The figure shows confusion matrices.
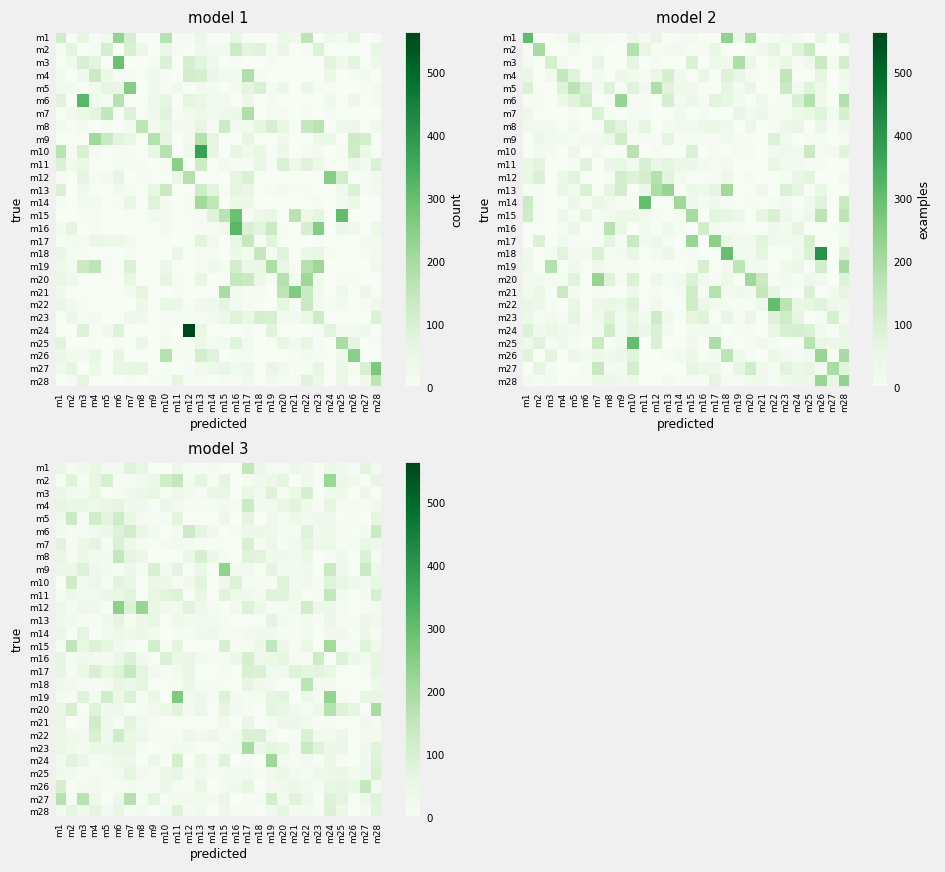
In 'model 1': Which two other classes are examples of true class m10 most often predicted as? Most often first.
m13, m1
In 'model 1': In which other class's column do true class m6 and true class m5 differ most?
m3
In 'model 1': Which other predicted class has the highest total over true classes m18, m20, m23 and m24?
m12
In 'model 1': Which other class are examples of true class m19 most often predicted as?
m23
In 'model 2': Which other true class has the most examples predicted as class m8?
m16
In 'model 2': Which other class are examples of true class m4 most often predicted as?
m23
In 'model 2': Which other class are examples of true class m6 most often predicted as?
m9
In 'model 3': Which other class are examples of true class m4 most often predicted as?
m17
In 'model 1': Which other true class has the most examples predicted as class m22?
m20
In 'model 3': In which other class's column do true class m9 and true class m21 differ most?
m15
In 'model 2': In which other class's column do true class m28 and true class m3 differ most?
m19
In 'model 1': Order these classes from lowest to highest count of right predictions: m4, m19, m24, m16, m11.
m24, m4, m19, m11, m16
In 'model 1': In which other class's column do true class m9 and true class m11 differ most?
m4
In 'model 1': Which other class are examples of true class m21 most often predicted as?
m15
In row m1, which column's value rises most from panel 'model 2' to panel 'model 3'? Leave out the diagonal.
m17
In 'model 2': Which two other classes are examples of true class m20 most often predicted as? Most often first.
m7, m21
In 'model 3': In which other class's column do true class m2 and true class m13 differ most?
m24
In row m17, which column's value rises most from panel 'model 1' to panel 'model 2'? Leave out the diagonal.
m15
